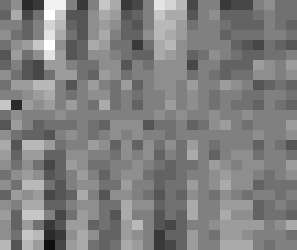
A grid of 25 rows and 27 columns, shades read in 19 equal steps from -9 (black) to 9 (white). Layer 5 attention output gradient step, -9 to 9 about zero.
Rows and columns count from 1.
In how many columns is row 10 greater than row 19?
10
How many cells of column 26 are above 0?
1
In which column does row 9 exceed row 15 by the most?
2
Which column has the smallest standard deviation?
19
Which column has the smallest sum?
24
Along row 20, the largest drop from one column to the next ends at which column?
5
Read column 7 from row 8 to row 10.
2 -3 -1
